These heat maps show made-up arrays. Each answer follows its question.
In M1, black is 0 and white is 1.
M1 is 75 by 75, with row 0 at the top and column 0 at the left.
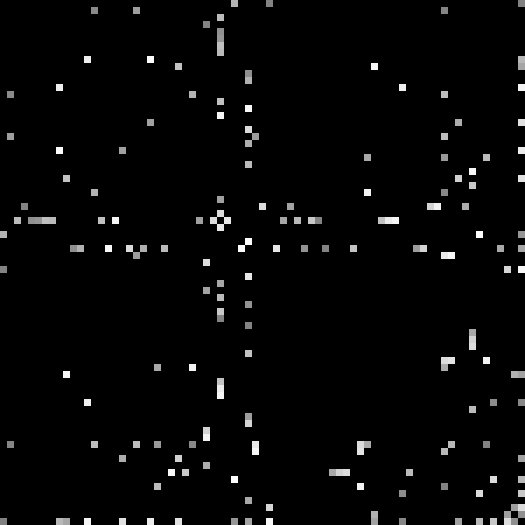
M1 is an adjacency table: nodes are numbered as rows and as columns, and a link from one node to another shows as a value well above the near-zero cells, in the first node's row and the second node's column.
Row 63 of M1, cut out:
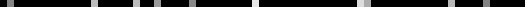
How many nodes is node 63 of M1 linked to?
10
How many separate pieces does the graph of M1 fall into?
5
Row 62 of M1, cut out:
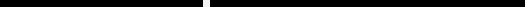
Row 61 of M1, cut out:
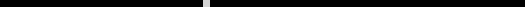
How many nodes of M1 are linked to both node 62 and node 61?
1
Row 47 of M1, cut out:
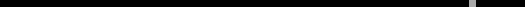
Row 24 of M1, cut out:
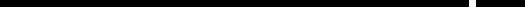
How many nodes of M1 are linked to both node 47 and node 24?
1
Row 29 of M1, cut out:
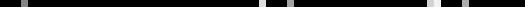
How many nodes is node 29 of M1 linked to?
6
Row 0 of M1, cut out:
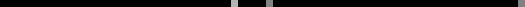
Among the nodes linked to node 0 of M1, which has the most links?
node 74
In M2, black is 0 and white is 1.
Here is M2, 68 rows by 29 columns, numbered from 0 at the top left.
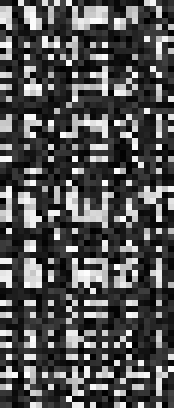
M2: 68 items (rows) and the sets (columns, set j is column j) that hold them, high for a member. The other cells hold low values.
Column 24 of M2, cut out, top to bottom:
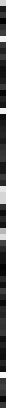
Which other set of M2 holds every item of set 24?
9
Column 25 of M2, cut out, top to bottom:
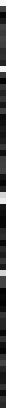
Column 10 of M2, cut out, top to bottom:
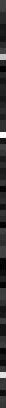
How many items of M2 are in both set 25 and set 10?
0
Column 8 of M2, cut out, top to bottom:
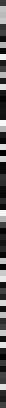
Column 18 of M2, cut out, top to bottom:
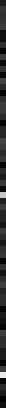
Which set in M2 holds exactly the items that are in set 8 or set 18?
0
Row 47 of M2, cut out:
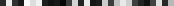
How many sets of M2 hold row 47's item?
12
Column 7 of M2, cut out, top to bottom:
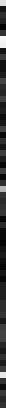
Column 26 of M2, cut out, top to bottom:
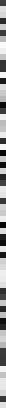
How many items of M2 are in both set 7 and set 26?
4
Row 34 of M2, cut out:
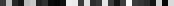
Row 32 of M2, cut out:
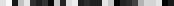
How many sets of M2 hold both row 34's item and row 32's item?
6
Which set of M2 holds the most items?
12
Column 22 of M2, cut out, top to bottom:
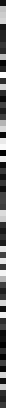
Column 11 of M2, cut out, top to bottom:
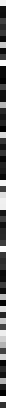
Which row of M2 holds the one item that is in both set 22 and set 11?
41
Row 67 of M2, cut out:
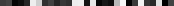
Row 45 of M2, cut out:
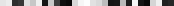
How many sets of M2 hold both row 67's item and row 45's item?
7
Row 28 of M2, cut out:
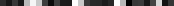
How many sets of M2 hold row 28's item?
8
